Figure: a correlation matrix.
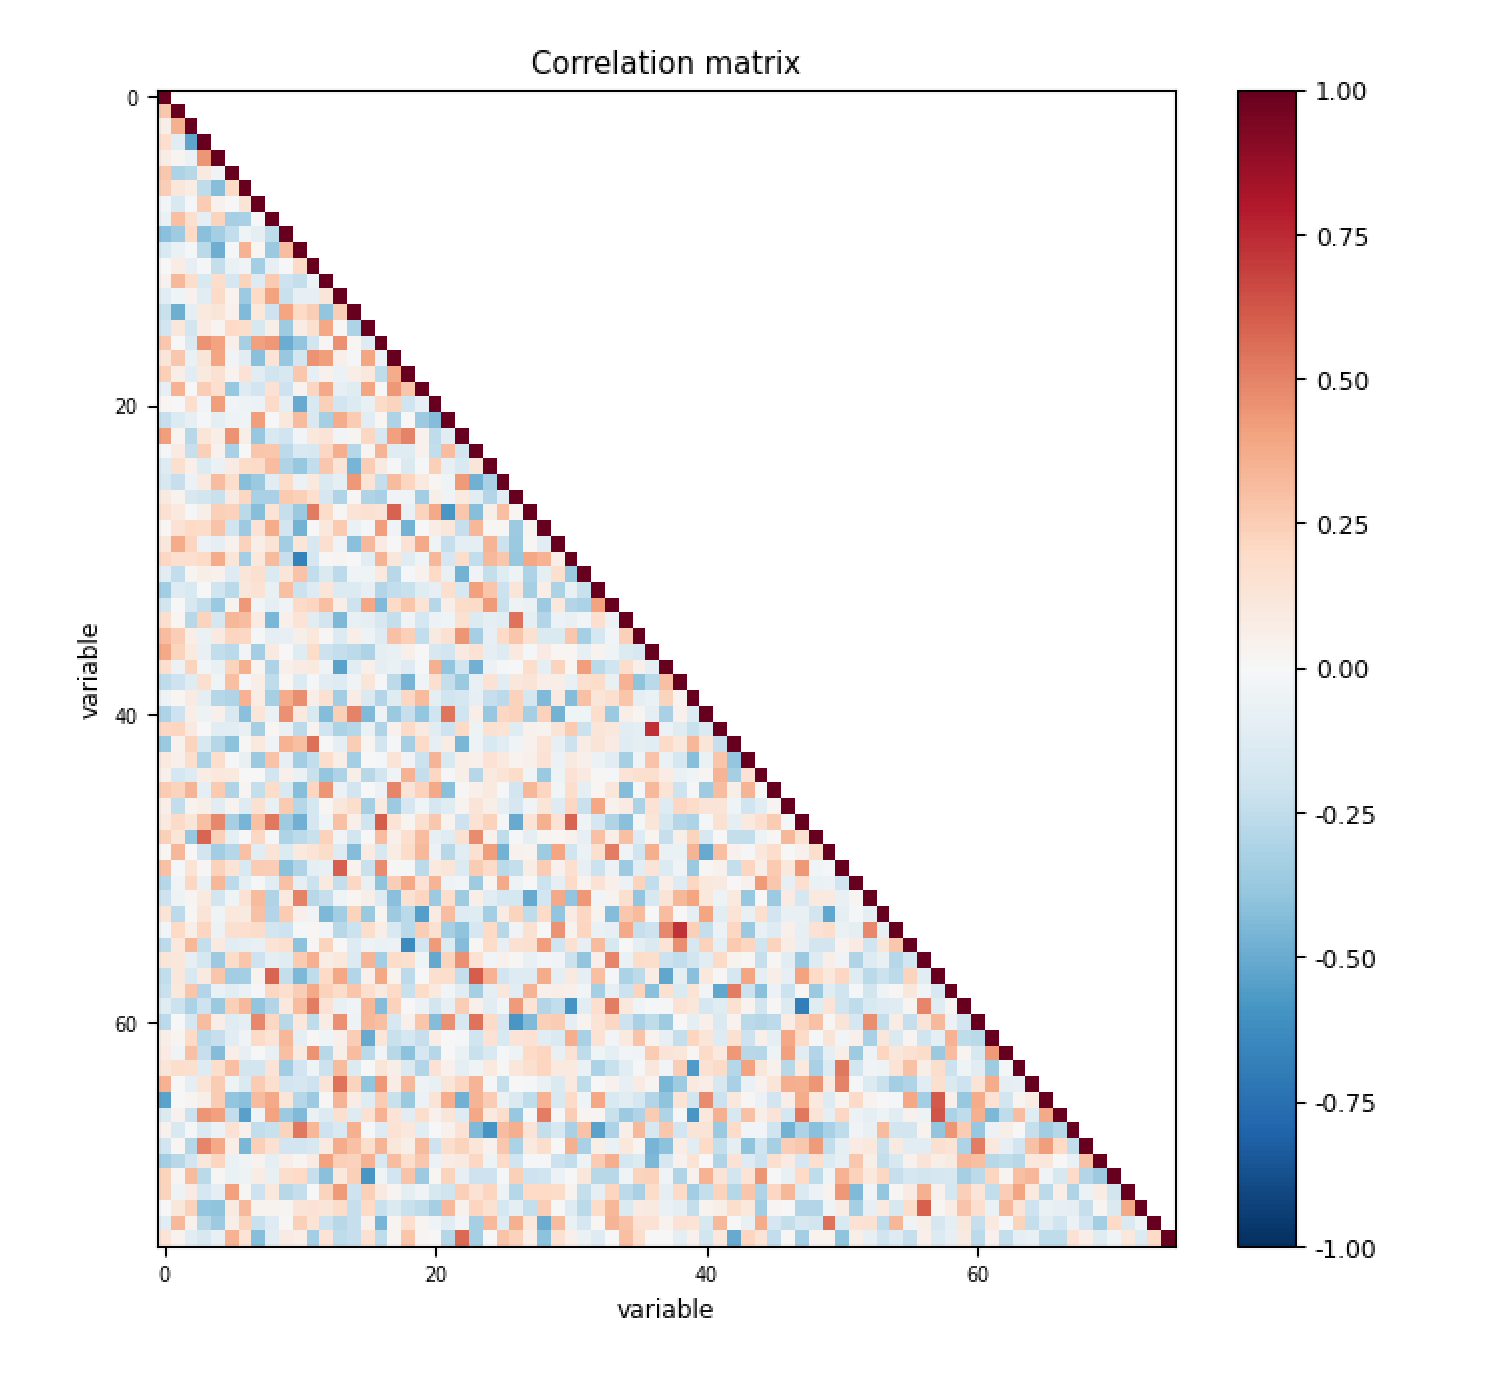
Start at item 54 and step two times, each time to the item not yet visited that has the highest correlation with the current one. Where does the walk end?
55
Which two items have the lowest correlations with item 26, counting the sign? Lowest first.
60, 47
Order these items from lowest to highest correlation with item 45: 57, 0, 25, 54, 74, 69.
74, 54, 25, 57, 69, 0
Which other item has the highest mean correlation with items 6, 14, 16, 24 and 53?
7
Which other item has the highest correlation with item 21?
40
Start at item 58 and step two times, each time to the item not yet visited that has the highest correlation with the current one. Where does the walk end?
11
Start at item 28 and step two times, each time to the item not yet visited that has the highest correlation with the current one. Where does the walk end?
57
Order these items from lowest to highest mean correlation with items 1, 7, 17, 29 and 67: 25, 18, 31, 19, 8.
25, 31, 8, 18, 19
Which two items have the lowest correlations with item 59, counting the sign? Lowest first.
47, 30
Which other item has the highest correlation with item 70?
44
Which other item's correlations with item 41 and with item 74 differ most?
36
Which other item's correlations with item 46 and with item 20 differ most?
62
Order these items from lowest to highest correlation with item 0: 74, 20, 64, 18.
20, 74, 18, 64
